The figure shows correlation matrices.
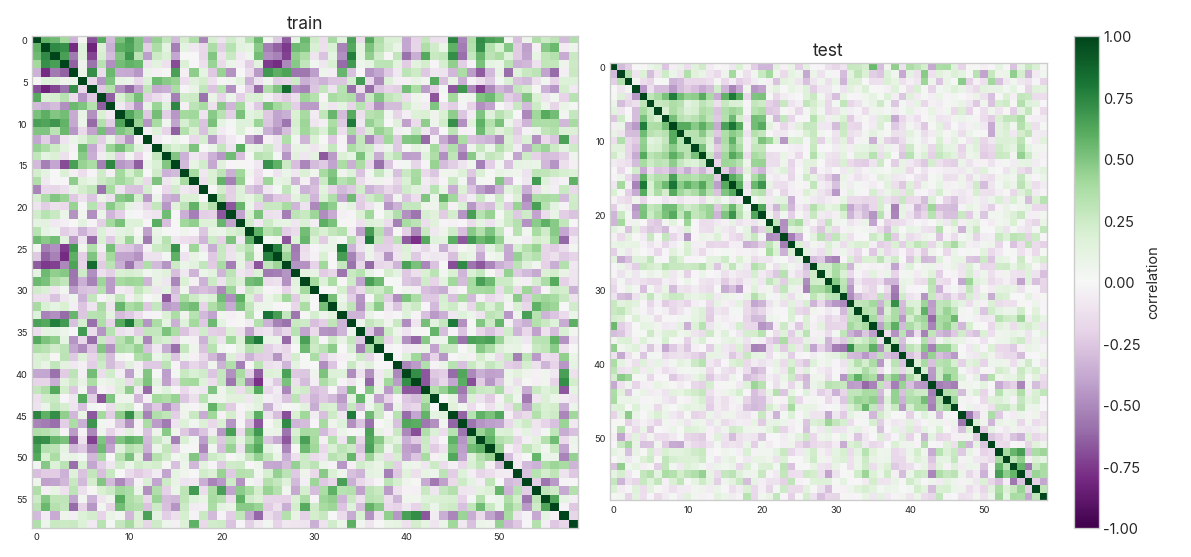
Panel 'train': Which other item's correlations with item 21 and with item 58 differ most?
17
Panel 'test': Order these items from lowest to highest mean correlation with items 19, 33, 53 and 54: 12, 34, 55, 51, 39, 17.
39, 51, 17, 34, 12, 55
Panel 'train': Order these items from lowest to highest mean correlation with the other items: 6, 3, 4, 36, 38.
6, 4, 38, 3, 36
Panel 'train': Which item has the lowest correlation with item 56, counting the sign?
4
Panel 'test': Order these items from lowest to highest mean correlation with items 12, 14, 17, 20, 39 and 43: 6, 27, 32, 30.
32, 30, 27, 6
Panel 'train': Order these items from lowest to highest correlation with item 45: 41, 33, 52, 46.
46, 41, 52, 33
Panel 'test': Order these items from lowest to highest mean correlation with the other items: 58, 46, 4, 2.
2, 58, 46, 4
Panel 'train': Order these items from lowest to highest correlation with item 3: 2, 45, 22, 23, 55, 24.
23, 22, 24, 55, 45, 2
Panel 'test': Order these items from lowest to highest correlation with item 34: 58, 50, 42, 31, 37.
31, 50, 58, 37, 42
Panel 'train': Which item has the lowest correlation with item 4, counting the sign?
1
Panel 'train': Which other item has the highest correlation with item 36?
24
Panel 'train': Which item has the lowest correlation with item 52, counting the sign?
38
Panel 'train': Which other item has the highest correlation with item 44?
19
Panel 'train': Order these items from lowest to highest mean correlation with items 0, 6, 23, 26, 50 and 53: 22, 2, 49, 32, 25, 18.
18, 2, 22, 32, 49, 25
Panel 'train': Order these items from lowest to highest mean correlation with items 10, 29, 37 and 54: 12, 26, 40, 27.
12, 27, 40, 26
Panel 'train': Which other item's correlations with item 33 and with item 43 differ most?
53
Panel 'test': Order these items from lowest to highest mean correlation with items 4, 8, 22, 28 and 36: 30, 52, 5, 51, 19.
51, 30, 52, 5, 19
